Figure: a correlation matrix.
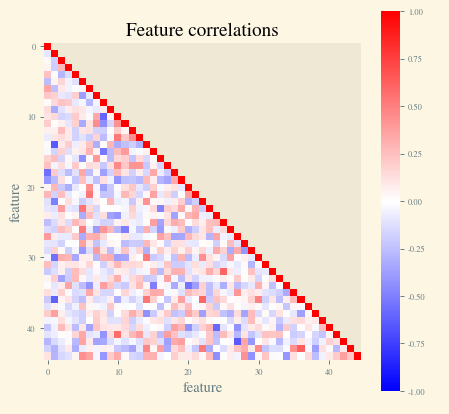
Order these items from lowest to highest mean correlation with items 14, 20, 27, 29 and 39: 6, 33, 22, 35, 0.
33, 0, 22, 6, 35
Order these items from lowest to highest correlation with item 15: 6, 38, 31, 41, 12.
38, 12, 31, 41, 6
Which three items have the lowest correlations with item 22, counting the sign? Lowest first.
1, 38, 20
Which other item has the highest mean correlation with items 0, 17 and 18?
10
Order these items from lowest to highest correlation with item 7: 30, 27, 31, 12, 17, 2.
30, 12, 2, 31, 17, 27
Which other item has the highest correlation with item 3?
34
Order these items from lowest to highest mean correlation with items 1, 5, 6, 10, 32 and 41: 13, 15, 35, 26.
35, 26, 13, 15
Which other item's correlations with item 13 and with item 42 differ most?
17
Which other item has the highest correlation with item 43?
36
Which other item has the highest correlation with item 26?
5
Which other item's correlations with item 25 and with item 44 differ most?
24
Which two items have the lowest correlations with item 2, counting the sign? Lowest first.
33, 4
